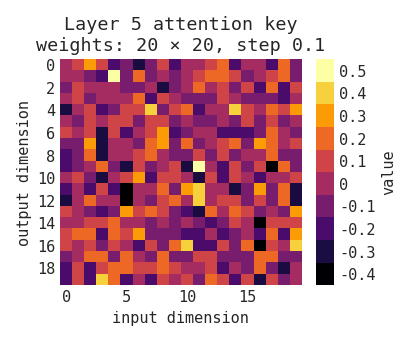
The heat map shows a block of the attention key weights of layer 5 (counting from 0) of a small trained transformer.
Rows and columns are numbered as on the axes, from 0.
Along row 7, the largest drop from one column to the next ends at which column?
3
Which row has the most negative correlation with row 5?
9
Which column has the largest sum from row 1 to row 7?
17
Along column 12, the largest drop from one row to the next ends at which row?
14
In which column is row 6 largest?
8
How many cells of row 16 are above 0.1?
4
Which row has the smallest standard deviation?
5
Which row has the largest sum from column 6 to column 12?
11
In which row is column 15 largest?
16
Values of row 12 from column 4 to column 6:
0 -0.4 0
